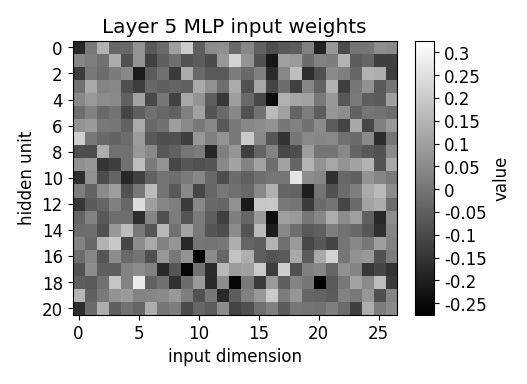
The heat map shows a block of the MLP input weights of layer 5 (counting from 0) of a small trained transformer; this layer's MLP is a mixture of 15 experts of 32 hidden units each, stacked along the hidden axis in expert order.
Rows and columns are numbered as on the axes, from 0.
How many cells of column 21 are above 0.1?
4
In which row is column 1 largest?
3
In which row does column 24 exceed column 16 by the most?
2
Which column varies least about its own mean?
1
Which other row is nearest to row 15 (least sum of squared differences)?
11
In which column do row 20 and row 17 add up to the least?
9
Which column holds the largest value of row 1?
13
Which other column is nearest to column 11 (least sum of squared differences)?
8
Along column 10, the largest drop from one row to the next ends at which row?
16
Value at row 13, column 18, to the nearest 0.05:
0.1
